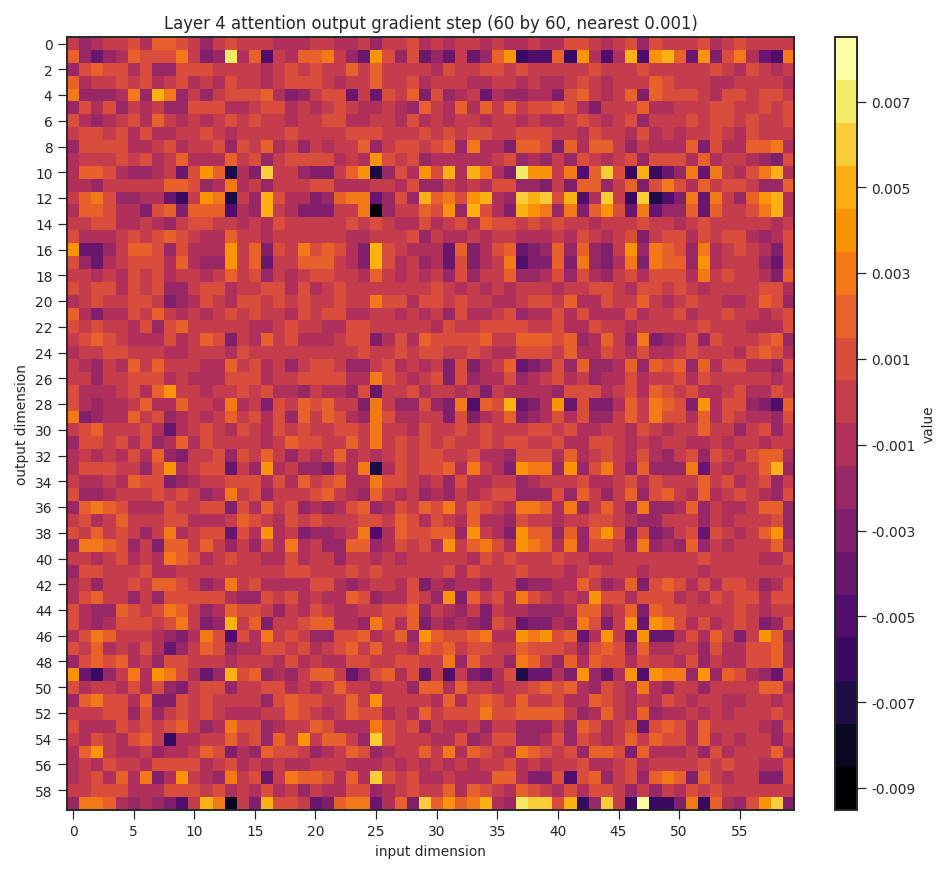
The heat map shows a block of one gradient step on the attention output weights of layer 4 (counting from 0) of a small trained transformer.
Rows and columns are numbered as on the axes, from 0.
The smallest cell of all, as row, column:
13, 25
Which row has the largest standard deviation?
59
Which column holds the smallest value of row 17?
37
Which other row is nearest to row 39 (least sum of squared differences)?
36
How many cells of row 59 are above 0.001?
26
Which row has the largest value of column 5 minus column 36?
4
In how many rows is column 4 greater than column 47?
29
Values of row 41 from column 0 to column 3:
-0.002 0.001 0.001 0
